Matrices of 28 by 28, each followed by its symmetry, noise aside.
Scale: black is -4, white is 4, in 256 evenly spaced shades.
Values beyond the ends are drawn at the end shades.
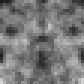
mirrored left to right.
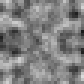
mirrored top to bottom.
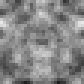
mirrored left to right.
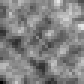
symmetric across the other diagonal.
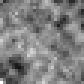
symmetric across the other diagonal.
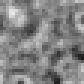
symmetric.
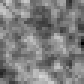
no symmetry.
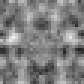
mirrored left to right.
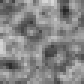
symmetric.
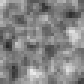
symmetric.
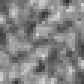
same after a half turn.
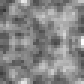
mirrored top to bottom.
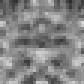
mirrored left to right.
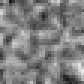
antisymmetric.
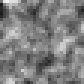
antisymmetric.
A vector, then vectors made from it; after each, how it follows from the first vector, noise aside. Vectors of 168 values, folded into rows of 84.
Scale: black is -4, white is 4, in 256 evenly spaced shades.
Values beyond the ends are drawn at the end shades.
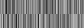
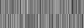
wrapped around, shrunk.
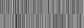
wrapped around, shrunk.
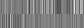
wrapped around, negated, partly zeroed.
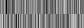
copied.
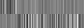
reversed, negated, partly zeroed.
